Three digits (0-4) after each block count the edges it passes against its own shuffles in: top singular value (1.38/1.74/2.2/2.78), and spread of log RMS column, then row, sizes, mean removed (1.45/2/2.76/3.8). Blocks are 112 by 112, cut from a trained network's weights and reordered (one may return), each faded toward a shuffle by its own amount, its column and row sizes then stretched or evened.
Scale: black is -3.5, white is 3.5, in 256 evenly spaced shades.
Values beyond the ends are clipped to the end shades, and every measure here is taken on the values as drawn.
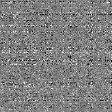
1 3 3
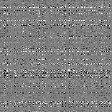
2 3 4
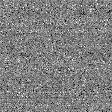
0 0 1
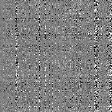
1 4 2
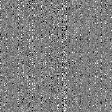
0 4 1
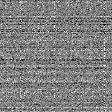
3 2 2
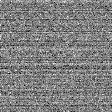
3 1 1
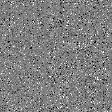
0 2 1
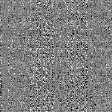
1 4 0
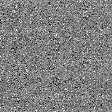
0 2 0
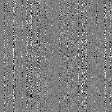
1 4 1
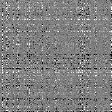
3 4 3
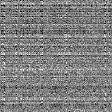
4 3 2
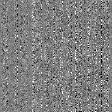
1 4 0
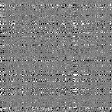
3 3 4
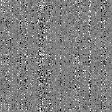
2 4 1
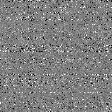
0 1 3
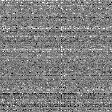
3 1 3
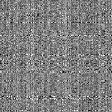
3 1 3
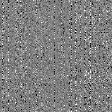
0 4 0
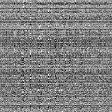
4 3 0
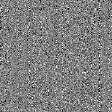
1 3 0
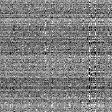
4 3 1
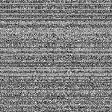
4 0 0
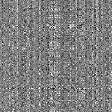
3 3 2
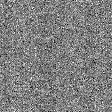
1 0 0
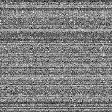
4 0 2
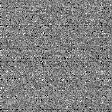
1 2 2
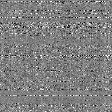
1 0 4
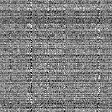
4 3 1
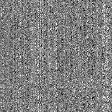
2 3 0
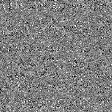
1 1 2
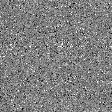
0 0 1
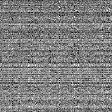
4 3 1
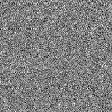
3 0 1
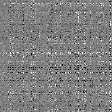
2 4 3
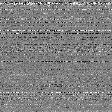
2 0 4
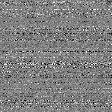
1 0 4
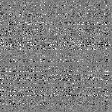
0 2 4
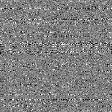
3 0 3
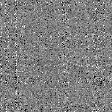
0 3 2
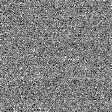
0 1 0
